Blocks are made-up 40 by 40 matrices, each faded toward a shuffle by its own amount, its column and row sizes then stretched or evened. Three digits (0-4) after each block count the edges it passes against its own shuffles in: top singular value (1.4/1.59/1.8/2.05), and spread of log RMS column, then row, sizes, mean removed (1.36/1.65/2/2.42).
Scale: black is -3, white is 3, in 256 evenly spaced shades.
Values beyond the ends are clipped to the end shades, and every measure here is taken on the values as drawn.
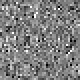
2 1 1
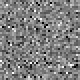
1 0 2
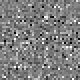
1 0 3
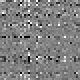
4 3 4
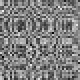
4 0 2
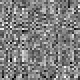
4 3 1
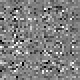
0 4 4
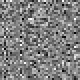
2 3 0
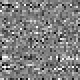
2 1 4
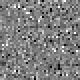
0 0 0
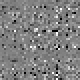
2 2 3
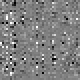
1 4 2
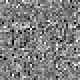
0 0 1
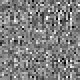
3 1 1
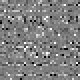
3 0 4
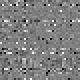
2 1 4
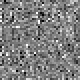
1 0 3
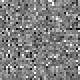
3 1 1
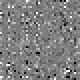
0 3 2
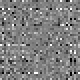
2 3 4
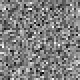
0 0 0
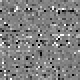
0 1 4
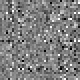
1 3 2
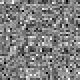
3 1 0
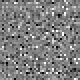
1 1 2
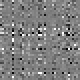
3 4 4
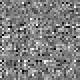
2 0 4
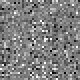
2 2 1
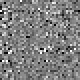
2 1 3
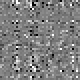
2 4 4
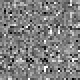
0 2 3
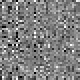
4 3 2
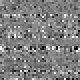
2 0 4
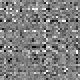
4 3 3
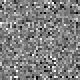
0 2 2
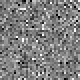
0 1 0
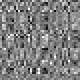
4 4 3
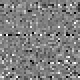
0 1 3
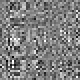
3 4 1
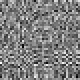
4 3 2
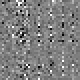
0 4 2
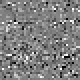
1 1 3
